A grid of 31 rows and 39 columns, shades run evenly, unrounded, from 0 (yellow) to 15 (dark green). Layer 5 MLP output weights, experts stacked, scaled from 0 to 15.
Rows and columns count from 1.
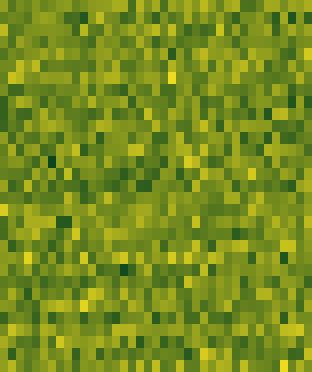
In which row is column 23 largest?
15
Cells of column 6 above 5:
28
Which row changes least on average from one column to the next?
18
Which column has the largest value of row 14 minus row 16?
4
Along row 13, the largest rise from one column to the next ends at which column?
11
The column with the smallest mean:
26
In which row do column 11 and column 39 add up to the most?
2
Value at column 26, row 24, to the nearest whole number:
7
